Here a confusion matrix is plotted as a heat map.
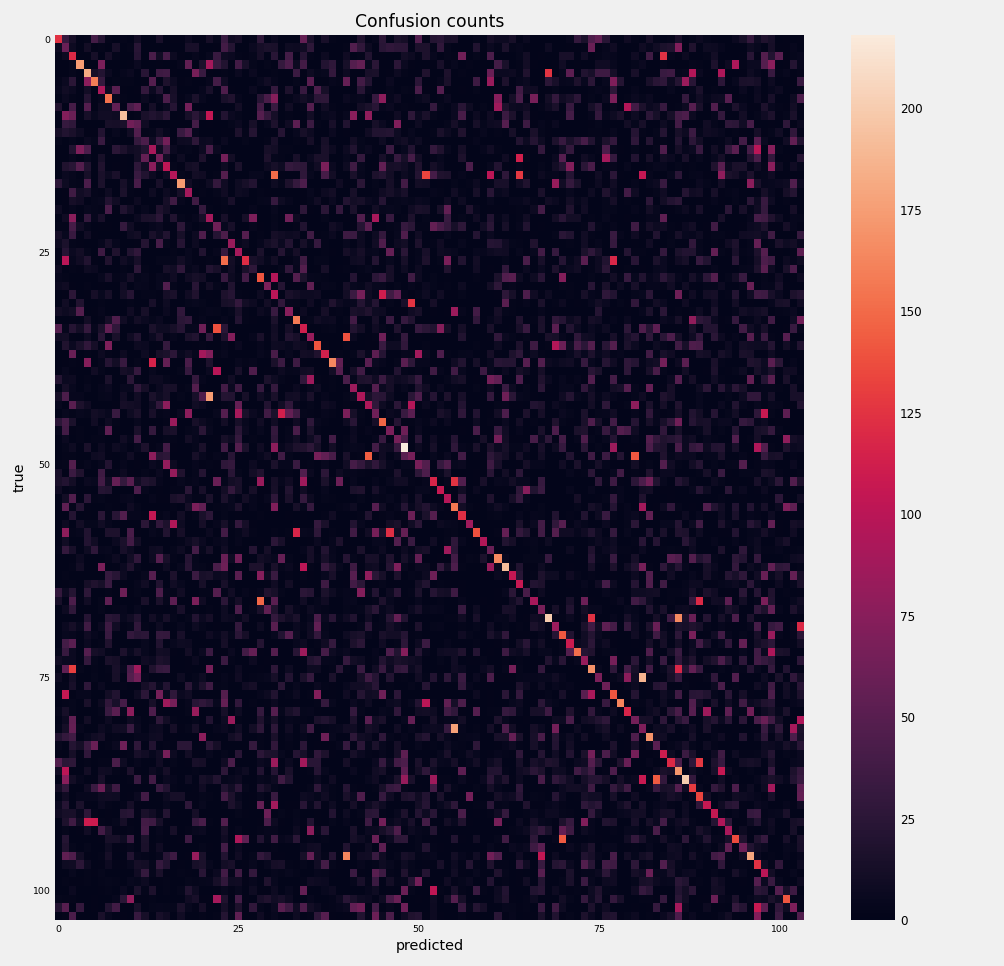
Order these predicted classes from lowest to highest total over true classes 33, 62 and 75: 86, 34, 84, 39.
39, 84, 86, 34
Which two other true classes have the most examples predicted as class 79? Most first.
8, 75
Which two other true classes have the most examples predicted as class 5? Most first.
92, 83
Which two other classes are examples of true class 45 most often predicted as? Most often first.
16, 86
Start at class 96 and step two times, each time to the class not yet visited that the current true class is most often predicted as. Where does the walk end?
35
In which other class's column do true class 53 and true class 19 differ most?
65
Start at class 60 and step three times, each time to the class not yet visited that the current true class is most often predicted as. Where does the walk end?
84
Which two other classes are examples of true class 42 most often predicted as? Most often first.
21, 62
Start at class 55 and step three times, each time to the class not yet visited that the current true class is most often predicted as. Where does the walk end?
97
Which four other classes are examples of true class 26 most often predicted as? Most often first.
23, 77, 1, 54
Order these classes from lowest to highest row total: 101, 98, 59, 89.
59, 98, 89, 101
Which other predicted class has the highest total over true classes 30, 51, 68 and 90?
86
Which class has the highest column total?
30
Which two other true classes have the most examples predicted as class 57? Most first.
89, 15
